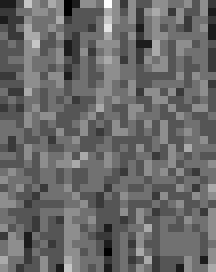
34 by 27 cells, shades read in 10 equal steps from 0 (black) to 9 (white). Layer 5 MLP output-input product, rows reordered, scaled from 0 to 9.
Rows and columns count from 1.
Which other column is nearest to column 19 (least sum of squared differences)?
6
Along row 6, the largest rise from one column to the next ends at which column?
20
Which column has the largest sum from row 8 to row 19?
4
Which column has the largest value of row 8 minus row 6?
19
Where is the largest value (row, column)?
1, 14
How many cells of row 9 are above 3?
15
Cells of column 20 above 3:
20
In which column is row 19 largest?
24
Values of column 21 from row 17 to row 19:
5 5 3
